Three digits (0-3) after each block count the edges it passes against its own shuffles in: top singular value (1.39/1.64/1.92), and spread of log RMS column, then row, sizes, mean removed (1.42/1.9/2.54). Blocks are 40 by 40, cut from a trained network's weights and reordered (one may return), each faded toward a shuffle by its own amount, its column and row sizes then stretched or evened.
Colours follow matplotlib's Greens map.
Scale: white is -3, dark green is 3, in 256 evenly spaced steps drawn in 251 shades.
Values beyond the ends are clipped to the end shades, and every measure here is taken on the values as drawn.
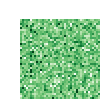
0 1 1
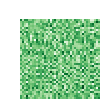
3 2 0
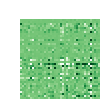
2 2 3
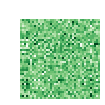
2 1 1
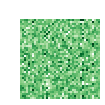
1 2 0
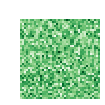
2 0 0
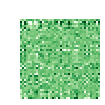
3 2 3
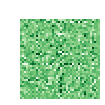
0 2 2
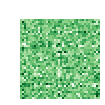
0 2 2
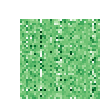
1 3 1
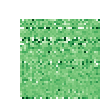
1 0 3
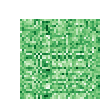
3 1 0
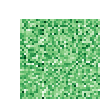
2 0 1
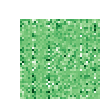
1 3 1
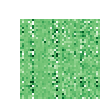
1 3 1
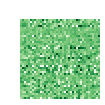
0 0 3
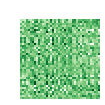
3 2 2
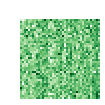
1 0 1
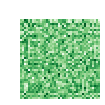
3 0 1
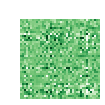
1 2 3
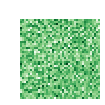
2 1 0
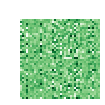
0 3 2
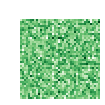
1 1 0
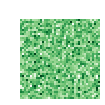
1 1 0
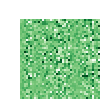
0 3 1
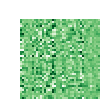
3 3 2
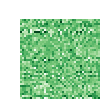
2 1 2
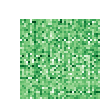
1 0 2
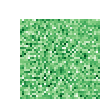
1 0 1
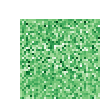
0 1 2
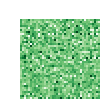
1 0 1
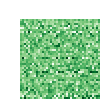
0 0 3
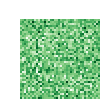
2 0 0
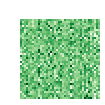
1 2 0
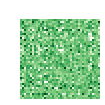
0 2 2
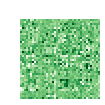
1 2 2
